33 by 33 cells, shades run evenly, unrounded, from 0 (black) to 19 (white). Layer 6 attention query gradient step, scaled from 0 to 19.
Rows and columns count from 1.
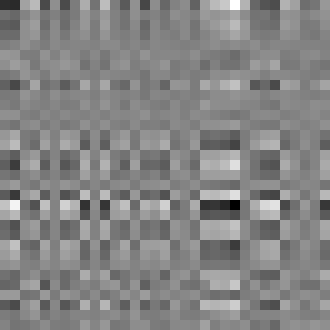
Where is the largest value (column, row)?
24, 1
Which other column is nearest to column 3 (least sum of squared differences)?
6
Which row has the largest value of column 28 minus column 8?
21
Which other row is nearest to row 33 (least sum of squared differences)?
11
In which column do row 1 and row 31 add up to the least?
2
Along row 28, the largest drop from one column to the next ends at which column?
12
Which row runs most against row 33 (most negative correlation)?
7
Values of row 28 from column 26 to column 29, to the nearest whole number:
8 7 7 11
